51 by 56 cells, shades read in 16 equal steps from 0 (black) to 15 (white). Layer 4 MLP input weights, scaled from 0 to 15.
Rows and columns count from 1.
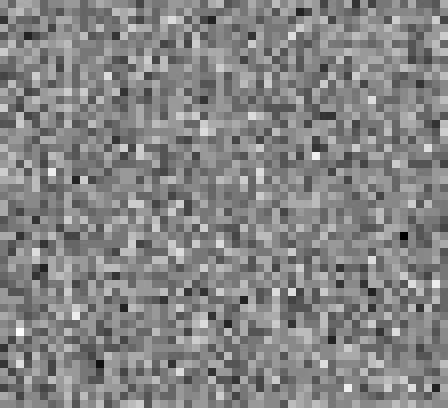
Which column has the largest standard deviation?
3
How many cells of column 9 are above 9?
24
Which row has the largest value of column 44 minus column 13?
46
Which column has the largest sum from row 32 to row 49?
9
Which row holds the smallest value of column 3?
30
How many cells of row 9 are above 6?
44
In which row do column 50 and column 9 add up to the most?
42
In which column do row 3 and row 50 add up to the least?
27
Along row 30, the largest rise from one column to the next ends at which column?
52
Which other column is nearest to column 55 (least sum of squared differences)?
45
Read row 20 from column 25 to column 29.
4 9 9 8 8
